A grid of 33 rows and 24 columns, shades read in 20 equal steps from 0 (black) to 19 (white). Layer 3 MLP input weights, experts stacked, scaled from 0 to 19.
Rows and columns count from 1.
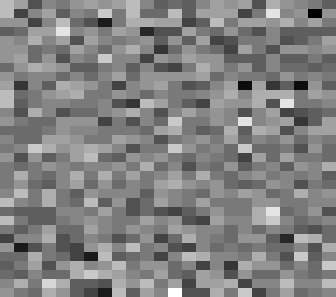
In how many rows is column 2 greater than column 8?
10
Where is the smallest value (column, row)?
23, 2
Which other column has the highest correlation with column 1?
21
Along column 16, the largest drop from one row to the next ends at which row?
4
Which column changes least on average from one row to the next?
16
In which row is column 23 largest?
27
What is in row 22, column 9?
10
